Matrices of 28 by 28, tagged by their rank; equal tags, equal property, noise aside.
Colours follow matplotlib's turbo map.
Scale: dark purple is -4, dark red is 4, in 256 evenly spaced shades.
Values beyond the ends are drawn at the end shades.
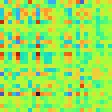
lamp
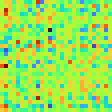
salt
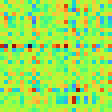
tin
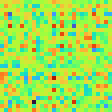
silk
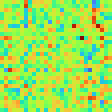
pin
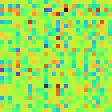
salt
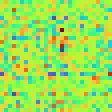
pin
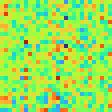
pin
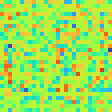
pin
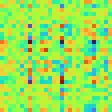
tin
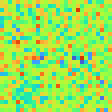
silk
